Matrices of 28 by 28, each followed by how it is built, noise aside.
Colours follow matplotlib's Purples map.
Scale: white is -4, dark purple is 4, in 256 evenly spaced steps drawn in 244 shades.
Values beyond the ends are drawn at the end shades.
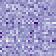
low rank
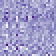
low rank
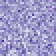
noise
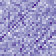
Hankel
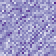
Hankel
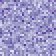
noise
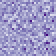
low rank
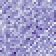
Hankel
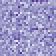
repeating rows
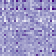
low rank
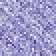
Toeplitz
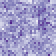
smooth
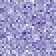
repeating rows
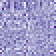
low rank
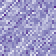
Hankel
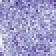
smooth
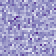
noise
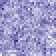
smooth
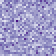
noise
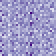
repeating rows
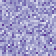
noise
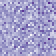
repeating rows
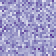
noise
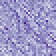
Toeplitz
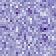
low rank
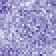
smooth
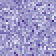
noise
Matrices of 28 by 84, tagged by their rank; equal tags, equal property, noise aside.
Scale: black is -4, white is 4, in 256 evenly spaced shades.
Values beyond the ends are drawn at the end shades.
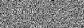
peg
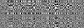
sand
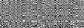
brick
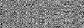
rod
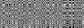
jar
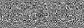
peg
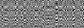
jar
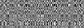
sand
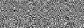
rod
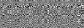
brick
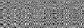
sand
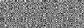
rod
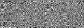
rod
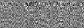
rod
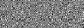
rod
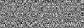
rod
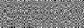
brick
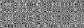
brick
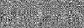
peg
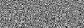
peg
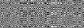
sand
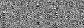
rod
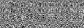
peg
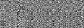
rod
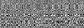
brick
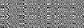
jar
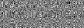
rod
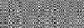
sand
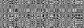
sand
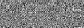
peg
